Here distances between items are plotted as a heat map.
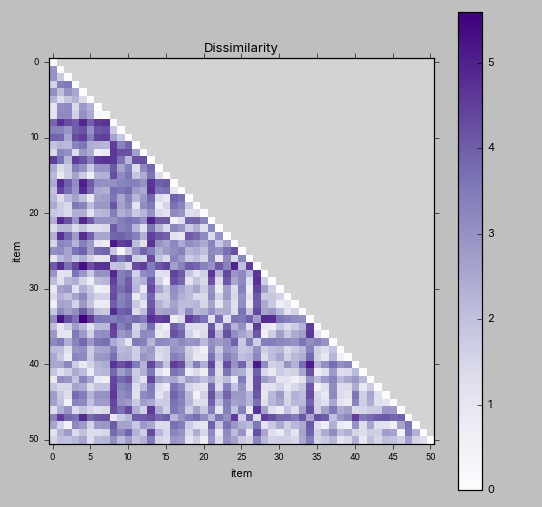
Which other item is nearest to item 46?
49
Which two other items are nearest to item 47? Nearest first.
8, 27
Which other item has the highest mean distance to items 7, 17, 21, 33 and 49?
13
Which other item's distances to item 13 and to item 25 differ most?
9
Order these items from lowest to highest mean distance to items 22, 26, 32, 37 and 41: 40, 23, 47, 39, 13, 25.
39, 40, 25, 23, 47, 13
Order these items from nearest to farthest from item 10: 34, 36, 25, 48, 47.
25, 47, 48, 36, 34
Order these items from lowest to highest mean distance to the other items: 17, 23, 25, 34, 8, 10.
25, 17, 23, 10, 34, 8
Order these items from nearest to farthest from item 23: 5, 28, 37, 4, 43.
37, 43, 5, 28, 4
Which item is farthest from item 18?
34
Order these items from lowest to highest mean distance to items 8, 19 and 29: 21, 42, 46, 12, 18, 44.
18, 44, 46, 42, 12, 21
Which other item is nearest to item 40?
4
